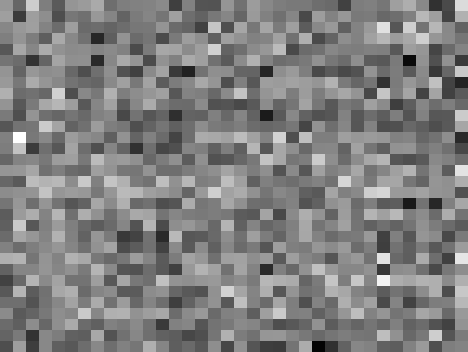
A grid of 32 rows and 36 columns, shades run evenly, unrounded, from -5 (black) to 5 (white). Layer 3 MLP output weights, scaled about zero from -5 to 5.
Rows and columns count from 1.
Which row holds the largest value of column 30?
26
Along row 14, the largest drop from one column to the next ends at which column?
3
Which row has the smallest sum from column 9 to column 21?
11
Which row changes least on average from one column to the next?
18
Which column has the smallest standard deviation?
23
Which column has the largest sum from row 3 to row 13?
5
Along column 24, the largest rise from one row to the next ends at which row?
13
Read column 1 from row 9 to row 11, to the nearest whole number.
2 1 0
